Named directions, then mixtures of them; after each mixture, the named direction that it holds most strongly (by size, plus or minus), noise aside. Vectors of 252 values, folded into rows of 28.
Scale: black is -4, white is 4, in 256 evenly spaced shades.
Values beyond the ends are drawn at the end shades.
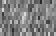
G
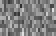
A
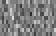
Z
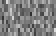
Z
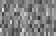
G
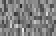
A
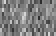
G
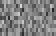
A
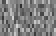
Z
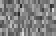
A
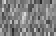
G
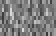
Z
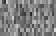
Z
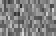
A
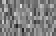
Z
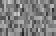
A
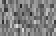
Z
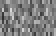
Z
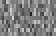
Z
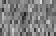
G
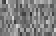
Z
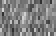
G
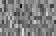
A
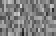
A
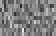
A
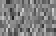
Z
